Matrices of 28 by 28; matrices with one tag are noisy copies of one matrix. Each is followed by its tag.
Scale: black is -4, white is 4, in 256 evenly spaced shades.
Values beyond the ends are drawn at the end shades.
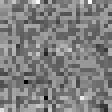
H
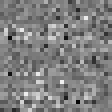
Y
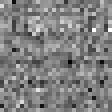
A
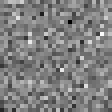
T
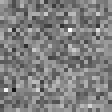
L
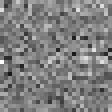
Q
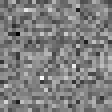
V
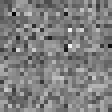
L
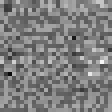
Q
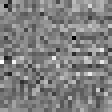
Q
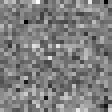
H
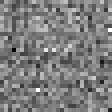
A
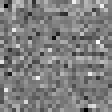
Q
